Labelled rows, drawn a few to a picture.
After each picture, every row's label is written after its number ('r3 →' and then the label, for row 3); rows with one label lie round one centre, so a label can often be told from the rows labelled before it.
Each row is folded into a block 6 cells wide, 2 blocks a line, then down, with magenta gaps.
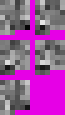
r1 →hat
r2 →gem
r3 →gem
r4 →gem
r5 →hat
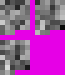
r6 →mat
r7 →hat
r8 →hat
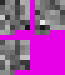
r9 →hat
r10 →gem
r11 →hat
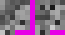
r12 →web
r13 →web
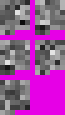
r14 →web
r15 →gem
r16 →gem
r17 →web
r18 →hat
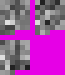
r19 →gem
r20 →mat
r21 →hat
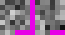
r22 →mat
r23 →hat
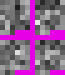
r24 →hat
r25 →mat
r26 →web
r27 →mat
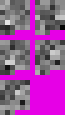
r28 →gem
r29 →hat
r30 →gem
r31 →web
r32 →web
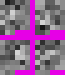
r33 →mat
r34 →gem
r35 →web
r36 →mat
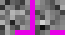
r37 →mat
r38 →gem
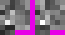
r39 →gem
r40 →gem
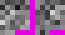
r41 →mat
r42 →web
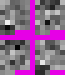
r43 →gem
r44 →mat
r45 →mat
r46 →gem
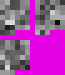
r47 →gem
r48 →web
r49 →hat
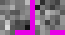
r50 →hat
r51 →mat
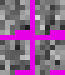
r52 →hat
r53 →hat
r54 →hat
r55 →web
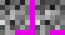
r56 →mat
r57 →mat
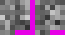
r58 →hat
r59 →web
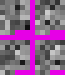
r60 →hat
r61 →mat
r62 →web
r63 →web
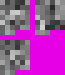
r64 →mat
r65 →hat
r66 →mat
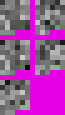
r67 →hat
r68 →mat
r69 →hat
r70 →web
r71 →mat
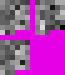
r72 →web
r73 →hat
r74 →web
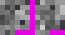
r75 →web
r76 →hat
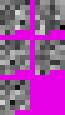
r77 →web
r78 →hat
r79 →mat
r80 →web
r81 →mat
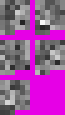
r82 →web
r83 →gem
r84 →hat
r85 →web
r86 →gem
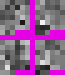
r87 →web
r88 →gem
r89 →hat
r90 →gem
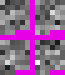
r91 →mat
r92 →web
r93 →gem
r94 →mat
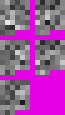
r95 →gem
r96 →mat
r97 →web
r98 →mat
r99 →web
